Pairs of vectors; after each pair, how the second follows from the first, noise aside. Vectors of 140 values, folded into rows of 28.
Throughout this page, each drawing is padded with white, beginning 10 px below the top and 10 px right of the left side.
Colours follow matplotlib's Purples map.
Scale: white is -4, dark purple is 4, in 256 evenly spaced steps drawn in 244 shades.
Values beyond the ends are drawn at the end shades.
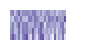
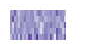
negated, partly zeroed.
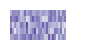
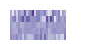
wrapped around, partly zeroed.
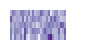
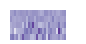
wrapped around, partly zeroed.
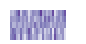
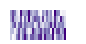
negated, scaled up.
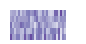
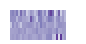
negated, partly zeroed.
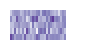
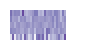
wrapped around, partly zeroed.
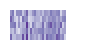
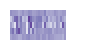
negated, partly zeroed.
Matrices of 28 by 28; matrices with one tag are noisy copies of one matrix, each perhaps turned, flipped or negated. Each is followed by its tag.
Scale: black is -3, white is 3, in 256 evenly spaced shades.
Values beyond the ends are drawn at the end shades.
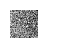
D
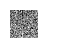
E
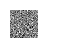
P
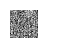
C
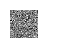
P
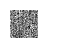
C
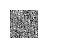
C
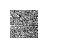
E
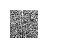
E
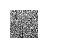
E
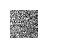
D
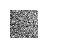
D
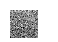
D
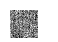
C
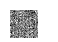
C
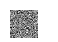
P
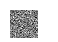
P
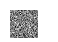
P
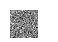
P
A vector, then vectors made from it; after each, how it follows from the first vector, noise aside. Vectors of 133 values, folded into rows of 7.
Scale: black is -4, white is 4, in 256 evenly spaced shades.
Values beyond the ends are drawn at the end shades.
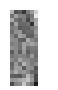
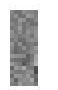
wrapped around, negated, shrunk.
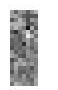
wrapped around.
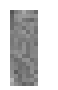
reversed, shrunk.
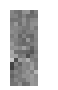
wrapped around, negated, shrunk.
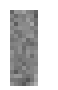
negated, shrunk.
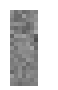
wrapped around, negated, shrunk.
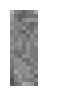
reversed, negated, shrunk.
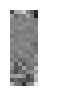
negated, partly zeroed.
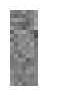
wrapped around, negated, shrunk.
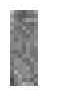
reversed, negated, shrunk.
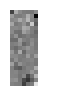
negated, partly zeroed.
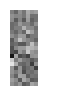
wrapped around.
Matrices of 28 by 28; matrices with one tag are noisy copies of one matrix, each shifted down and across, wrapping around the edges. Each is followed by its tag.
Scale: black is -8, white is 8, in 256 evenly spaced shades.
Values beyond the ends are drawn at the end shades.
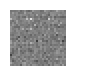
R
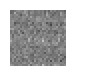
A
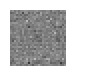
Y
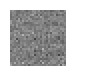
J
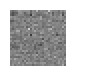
Y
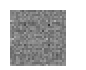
Y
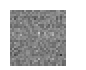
A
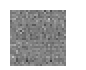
Y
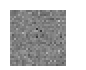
Y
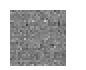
Y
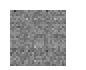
J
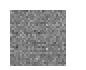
R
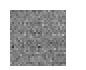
R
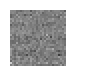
J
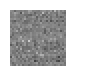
J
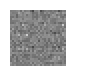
R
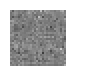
Y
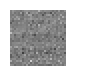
J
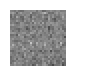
A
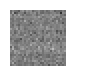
A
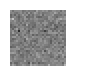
R
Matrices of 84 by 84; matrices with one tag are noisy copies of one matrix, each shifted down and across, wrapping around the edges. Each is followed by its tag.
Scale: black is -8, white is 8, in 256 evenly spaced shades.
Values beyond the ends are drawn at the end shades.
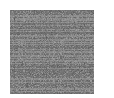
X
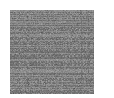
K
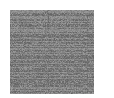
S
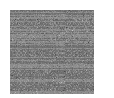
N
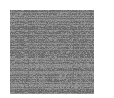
S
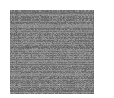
K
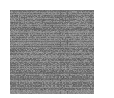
K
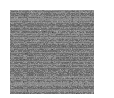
S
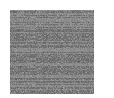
N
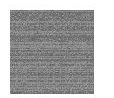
X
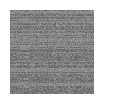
N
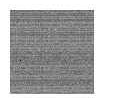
X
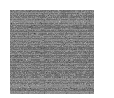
S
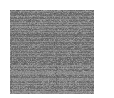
S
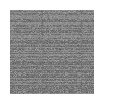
S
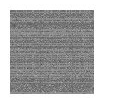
X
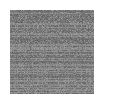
X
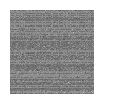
X
